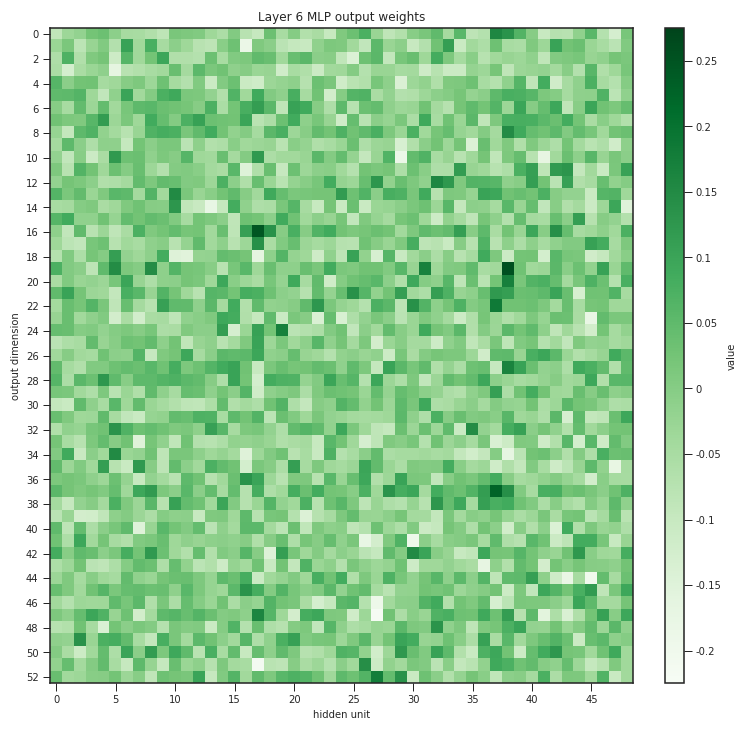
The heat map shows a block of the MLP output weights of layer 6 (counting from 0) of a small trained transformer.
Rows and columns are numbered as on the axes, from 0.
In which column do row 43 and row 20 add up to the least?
36
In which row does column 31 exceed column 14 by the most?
19
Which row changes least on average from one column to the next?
3
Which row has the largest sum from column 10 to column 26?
16
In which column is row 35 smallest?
47
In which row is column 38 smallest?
34
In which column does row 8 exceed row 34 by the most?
38
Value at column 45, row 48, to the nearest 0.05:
0.05
